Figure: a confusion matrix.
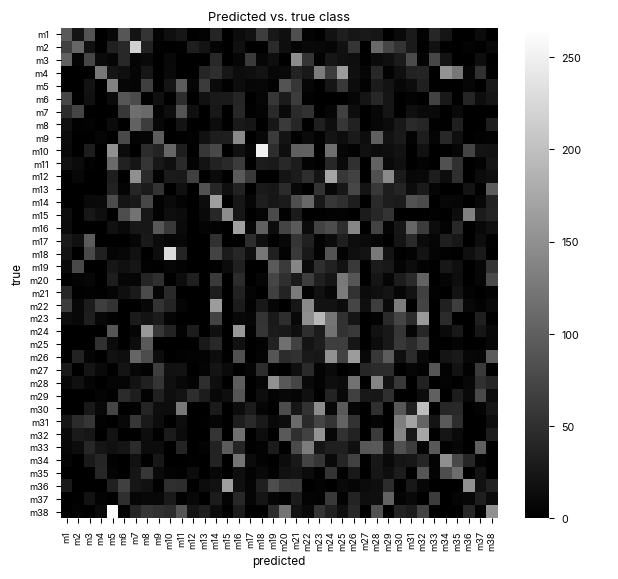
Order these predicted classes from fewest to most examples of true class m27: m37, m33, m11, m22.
m11, m22, m37, m33
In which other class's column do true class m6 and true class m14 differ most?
m22
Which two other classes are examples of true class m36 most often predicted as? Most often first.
m15, m19
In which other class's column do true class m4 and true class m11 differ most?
m25
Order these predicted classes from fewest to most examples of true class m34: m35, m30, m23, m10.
m10, m30, m23, m35
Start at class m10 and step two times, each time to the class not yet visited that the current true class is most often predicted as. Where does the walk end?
m28
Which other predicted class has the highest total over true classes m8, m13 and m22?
m14
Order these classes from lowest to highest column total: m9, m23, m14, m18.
m9, m18, m23, m14
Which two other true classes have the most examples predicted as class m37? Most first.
m33, m29
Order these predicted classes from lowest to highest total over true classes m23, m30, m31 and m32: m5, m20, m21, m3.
m5, m3, m21, m20
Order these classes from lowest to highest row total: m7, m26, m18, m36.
m7, m36, m18, m26
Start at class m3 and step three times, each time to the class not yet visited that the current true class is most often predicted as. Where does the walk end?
m20
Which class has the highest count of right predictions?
m23
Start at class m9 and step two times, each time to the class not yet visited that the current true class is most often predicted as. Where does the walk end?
m26
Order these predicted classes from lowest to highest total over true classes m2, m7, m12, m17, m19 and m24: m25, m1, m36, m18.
m36, m18, m1, m25
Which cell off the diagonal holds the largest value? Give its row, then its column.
m38, m5
